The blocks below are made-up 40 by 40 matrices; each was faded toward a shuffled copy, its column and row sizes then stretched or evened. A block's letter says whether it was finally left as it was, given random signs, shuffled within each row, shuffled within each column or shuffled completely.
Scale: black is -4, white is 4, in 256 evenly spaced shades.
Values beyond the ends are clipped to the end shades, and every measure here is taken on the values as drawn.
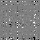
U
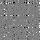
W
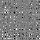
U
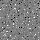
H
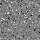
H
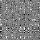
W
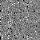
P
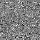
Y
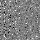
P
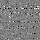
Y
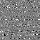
Y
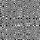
W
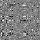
W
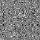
U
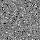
H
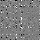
U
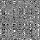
W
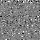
Y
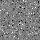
H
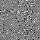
U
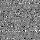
Y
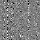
P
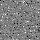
H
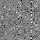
P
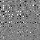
W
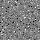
H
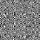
W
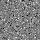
H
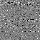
Y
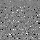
Y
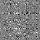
W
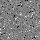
H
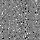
P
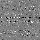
Y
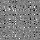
W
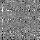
U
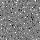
H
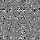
U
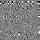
W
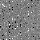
P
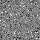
H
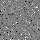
H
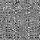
W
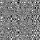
W
